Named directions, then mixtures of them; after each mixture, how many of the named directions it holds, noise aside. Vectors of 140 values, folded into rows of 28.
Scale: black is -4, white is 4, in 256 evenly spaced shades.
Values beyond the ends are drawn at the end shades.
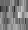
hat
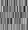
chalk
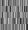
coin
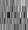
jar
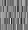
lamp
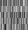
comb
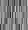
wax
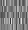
one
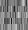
four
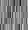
one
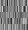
one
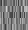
two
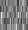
two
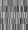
three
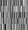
one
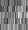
two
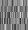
two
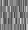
one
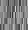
one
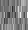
three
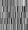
four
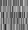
one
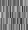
four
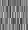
three
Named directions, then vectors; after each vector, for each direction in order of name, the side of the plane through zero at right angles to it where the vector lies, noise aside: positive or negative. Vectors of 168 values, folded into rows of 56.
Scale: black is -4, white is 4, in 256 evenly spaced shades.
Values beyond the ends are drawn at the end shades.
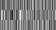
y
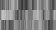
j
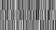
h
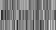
positive, negative, negative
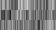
negative, negative, negative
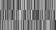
positive, negative, positive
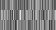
negative, positive, positive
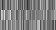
positive, positive, positive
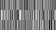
negative, positive, positive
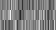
positive, positive, negative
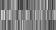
positive, positive, positive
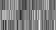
positive, positive, negative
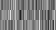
positive, positive, negative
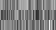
positive, negative, negative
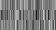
positive, negative, negative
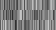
negative, negative, positive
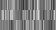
negative, positive, negative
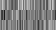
negative, negative, negative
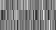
positive, negative, negative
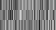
negative, negative, positive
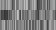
positive, negative, negative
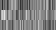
positive, positive, positive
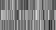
negative, positive, positive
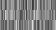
negative, positive, negative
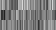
negative, negative, negative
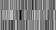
positive, positive, negative
